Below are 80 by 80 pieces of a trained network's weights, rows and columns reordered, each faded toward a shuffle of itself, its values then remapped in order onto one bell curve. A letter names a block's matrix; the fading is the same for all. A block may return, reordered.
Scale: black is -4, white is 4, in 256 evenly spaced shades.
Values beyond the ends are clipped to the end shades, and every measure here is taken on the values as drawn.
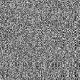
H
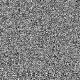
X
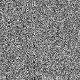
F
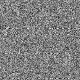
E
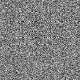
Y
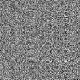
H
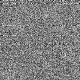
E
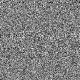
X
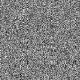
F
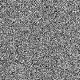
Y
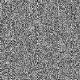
F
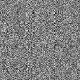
H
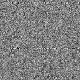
X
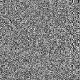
F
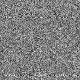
Y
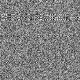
Y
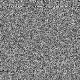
E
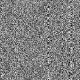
F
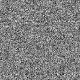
X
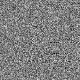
X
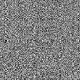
H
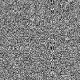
F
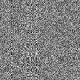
H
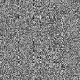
F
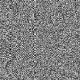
F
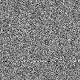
E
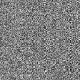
H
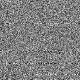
X
